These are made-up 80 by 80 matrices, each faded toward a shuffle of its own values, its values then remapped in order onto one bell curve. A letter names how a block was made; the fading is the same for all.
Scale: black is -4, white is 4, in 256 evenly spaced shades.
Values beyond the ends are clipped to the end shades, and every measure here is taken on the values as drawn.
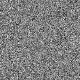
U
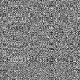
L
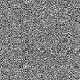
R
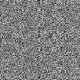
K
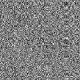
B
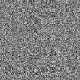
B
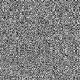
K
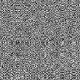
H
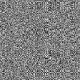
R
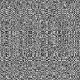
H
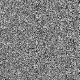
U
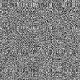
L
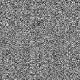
K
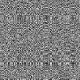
H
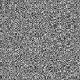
B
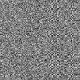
R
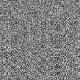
K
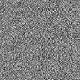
B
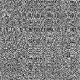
B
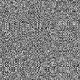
B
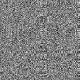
K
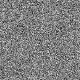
U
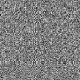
B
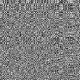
H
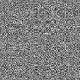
L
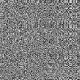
R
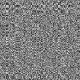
R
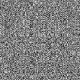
K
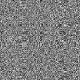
B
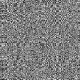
R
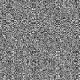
K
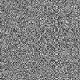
K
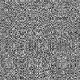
L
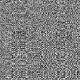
L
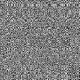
B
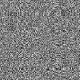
K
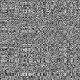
L
